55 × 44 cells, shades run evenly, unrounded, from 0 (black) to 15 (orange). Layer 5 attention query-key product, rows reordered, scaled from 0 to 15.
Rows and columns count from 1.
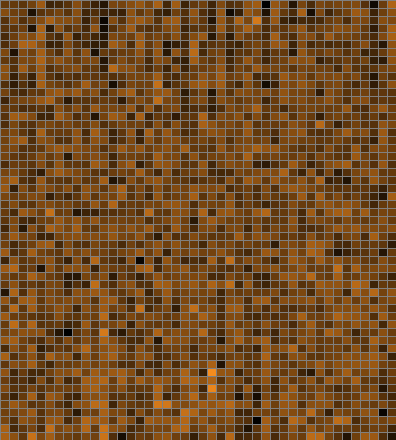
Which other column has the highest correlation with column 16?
31
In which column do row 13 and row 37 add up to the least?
1
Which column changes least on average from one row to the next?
21
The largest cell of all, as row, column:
47, 24
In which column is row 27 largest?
6
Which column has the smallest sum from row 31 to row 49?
25
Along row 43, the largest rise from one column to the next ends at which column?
19
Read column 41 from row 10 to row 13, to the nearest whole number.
5 6 7 8
